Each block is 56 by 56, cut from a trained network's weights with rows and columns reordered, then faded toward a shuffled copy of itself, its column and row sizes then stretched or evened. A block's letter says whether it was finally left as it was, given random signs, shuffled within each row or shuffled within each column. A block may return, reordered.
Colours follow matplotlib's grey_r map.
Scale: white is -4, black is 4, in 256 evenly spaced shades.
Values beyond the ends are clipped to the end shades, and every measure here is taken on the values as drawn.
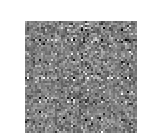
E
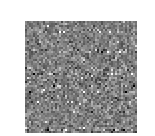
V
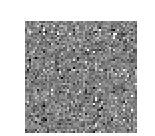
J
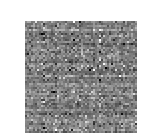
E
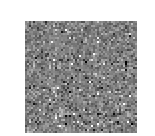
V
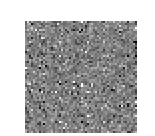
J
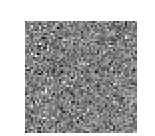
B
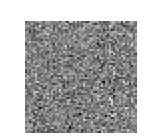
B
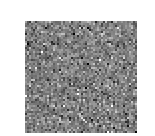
V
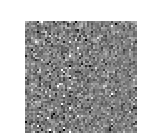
B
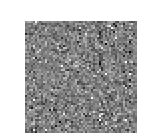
B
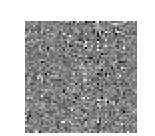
J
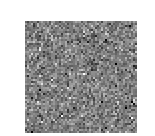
B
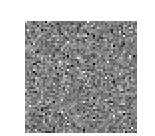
B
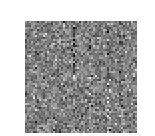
B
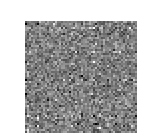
J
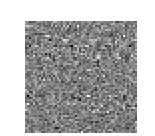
V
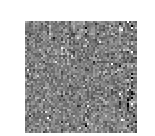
B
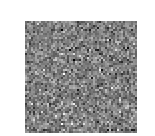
V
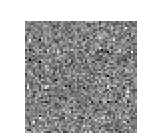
J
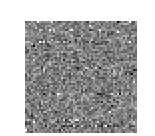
V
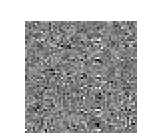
E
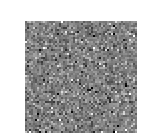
V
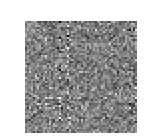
J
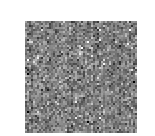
B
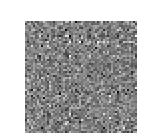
E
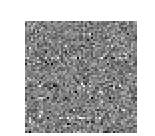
V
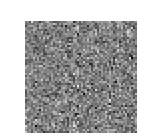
B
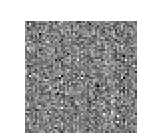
B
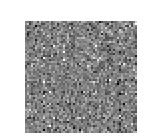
J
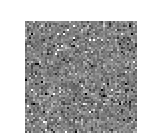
V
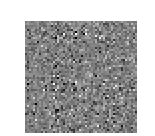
J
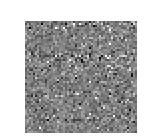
V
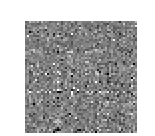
E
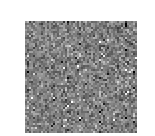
B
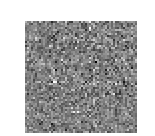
J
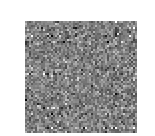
J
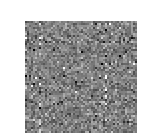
J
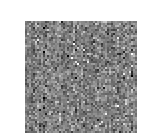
B
